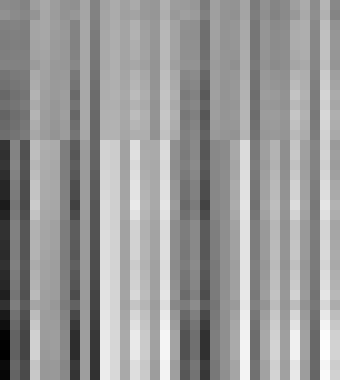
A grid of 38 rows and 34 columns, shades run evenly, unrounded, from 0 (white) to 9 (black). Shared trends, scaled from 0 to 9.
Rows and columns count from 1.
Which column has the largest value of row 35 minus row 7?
1
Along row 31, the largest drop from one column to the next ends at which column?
11
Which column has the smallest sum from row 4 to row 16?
33
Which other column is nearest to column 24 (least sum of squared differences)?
16
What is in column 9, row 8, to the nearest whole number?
3
